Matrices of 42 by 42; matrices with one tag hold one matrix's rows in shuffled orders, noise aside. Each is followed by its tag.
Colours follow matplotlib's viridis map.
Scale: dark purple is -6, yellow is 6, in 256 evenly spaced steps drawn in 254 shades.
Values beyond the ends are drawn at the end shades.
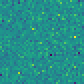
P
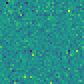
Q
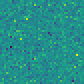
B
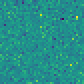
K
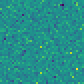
K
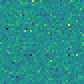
Q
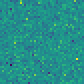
B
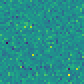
Q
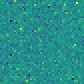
B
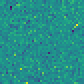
B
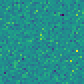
K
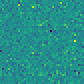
P
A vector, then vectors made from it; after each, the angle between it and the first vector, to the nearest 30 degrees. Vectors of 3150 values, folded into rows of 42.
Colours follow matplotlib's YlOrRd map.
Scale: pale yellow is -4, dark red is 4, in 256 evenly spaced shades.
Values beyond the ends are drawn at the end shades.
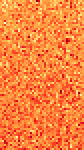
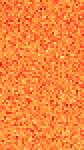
120 degrees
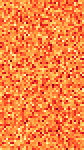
90 degrees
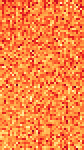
120 degrees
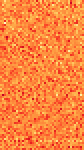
60 degrees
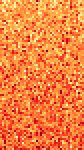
30 degrees
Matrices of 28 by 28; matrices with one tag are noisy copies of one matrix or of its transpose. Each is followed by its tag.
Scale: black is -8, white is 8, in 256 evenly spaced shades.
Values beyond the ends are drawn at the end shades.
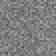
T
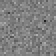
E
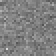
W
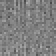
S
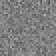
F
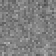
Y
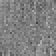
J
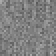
J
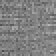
S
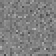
E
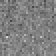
Y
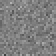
E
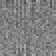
S
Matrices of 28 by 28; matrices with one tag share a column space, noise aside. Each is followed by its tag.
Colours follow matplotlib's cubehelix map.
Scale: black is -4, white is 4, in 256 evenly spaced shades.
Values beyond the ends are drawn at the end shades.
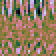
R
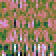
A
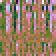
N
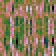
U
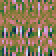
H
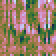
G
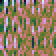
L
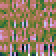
A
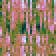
G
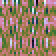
L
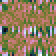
H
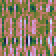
U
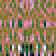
A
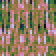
G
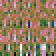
A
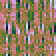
G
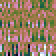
A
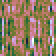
U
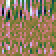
R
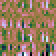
A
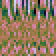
R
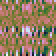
H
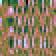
L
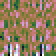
A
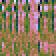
N
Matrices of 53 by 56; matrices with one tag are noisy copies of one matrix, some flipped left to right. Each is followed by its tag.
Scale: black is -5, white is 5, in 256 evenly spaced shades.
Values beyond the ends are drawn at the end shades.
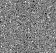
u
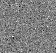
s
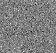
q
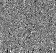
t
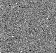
s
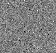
q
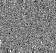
t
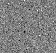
q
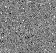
u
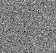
q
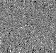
t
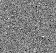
s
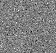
q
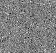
u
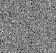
u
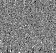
t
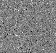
q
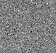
q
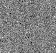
u
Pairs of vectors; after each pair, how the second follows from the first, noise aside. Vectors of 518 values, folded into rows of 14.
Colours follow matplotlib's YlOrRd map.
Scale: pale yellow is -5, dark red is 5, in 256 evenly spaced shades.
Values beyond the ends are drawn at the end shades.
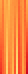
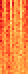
reversed.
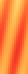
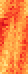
wrapped around, negated.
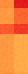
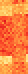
wrapped around, negated.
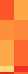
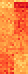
reversed, negated.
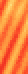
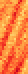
reversed, negated.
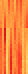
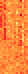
reversed, negated, partly zeroed.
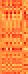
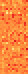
negated, partly zeroed.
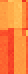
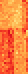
copied.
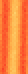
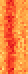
wrapped around, negated.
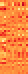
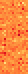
negated, partly zeroed.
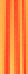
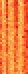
reversed, negated.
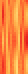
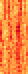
wrapped around, negated.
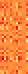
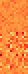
reversed, negated, partly zeroed.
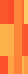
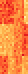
copied.
